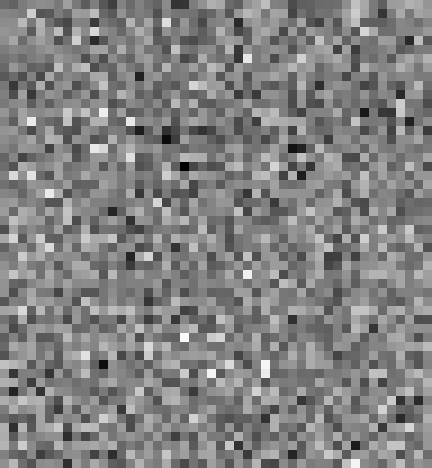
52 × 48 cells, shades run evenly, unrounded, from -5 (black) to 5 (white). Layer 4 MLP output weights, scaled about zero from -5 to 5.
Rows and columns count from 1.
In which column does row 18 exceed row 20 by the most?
34
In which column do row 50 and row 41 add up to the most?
26
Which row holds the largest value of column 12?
13
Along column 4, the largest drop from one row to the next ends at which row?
15
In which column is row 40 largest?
10
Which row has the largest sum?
35
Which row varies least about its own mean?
32
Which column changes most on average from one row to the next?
11
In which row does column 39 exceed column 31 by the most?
52
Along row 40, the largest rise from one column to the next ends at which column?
17
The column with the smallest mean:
33
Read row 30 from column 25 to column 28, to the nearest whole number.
-1 0 1 -1
